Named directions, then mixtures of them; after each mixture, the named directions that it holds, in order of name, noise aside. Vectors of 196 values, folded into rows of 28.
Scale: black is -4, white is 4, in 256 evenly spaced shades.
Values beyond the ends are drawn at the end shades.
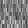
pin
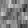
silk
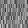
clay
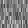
pin.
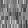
pin, silk.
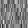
clay, pin.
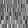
clay, pin.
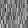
clay.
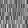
clay, pin.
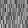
clay.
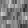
silk.
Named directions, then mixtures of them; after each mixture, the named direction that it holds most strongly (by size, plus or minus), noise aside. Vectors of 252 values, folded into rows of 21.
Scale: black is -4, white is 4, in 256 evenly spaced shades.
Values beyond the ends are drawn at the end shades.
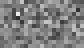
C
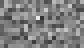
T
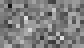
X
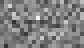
T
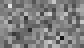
X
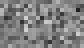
T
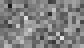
X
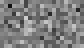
X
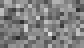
T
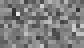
C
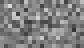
C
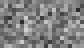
X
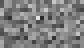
T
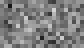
X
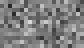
C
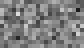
C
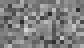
X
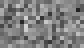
T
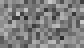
C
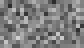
X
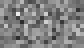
C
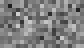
X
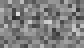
C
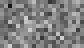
X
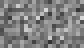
T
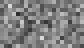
X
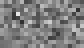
C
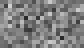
X
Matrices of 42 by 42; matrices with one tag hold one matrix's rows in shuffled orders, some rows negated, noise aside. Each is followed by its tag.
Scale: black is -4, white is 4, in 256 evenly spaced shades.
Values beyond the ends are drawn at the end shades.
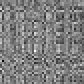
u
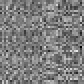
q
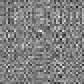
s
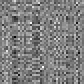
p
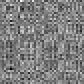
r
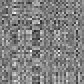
p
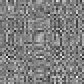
s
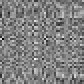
u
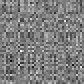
r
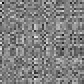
u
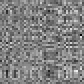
q
